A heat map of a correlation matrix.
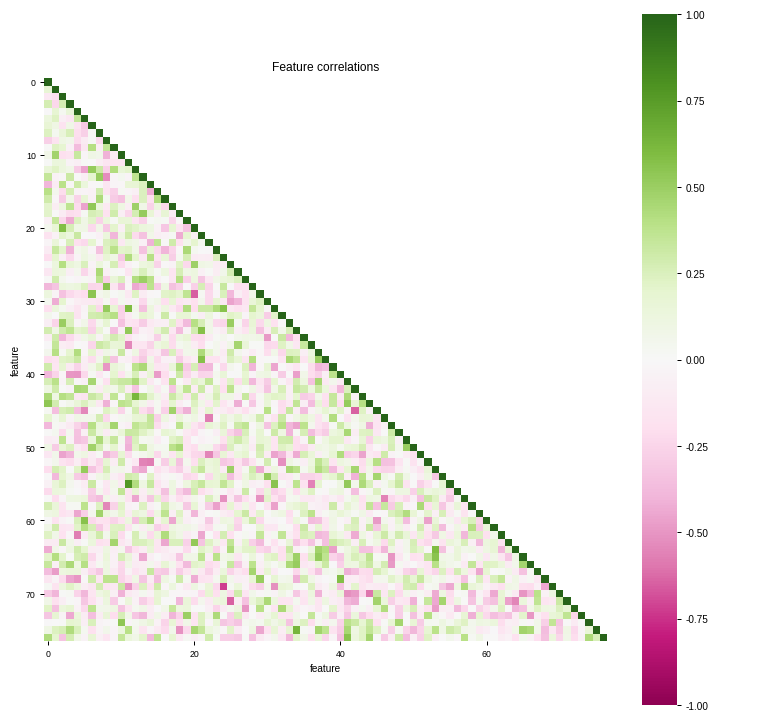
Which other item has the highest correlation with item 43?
12
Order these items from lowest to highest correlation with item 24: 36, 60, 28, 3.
3, 36, 60, 28
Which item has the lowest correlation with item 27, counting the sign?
72
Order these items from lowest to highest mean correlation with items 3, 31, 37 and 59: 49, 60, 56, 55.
60, 56, 49, 55
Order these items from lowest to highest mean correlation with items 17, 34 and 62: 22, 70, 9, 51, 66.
51, 70, 9, 22, 66
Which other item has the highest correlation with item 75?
34
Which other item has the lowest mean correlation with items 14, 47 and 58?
52
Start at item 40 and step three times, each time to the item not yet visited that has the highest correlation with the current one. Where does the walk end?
6
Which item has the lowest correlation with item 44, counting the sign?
70
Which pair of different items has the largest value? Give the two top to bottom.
11, 55
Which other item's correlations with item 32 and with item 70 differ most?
42
